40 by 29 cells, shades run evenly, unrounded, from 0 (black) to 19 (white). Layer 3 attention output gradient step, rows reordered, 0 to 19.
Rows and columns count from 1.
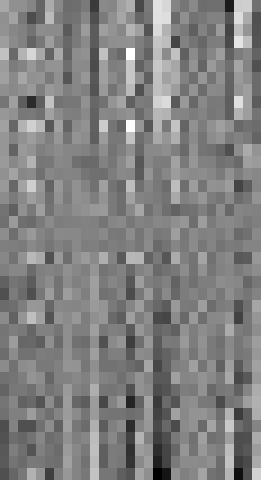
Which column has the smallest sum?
27
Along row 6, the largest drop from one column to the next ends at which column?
16
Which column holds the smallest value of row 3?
26
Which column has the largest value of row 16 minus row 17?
4
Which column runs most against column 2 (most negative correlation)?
5
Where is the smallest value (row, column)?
40, 18
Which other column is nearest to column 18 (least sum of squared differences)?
19
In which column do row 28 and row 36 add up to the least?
15
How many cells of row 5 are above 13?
7
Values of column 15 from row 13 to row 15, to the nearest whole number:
11 12 10
